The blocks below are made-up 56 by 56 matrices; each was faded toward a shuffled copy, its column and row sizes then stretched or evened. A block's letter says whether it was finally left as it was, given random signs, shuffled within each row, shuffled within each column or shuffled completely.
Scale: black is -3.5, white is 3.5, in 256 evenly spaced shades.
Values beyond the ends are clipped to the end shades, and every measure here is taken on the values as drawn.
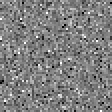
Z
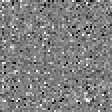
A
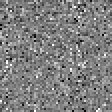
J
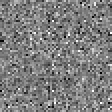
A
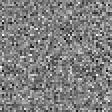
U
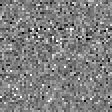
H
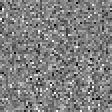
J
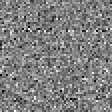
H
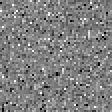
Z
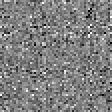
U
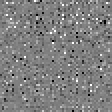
U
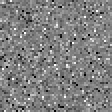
Z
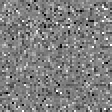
H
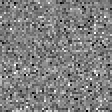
H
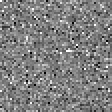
Z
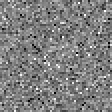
Z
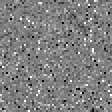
Z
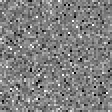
Z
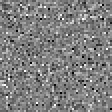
H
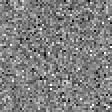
Z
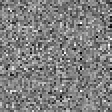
A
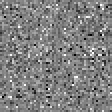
A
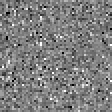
A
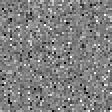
J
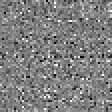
U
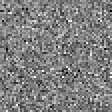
H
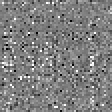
U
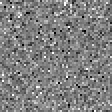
Z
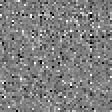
A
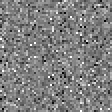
J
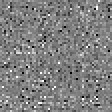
A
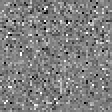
A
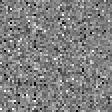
J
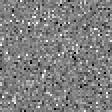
Z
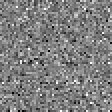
H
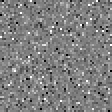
Z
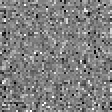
U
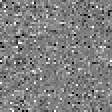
A
